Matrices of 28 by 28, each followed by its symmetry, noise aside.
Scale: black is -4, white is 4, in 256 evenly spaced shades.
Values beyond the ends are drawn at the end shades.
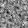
same after a half turn.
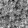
symmetric.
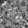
symmetric.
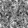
same after a half turn.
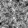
same after a half turn.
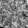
antisymmetric.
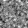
antisymmetric.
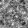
symmetric.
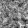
antisymmetric.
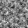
antisymmetric.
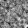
symmetric.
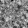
antisymmetric.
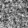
antisymmetric.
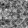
mirrored top to bottom.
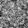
symmetric.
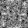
same after a half turn.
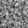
antisymmetric.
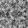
mirrored top to bottom.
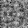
mirrored top to bottom.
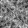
same after a half turn.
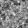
symmetric.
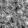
antisymmetric.
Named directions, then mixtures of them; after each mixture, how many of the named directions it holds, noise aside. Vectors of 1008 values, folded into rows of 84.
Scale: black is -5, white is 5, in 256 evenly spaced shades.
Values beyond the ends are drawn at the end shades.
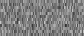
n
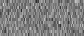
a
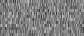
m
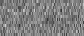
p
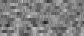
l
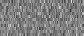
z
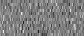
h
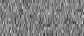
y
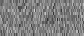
one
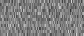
one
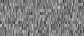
two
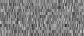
one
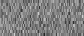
three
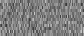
three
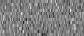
one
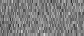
three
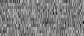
three
